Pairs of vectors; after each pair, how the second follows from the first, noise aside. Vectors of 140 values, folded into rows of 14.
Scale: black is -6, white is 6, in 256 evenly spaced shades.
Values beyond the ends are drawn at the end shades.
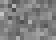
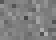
reversed, negated, partly zeroed.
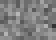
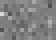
reversed, negated, partly zeroed.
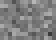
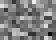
scaled up.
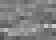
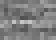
wrapped around.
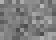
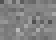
negated, partly zeroed.
